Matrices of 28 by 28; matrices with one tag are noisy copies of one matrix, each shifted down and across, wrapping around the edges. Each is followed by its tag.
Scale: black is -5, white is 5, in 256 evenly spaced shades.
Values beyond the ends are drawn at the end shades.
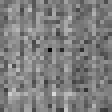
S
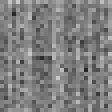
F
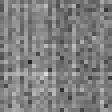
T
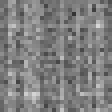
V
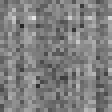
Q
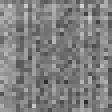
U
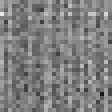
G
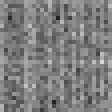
F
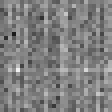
G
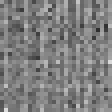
G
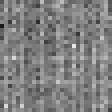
G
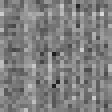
F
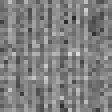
G
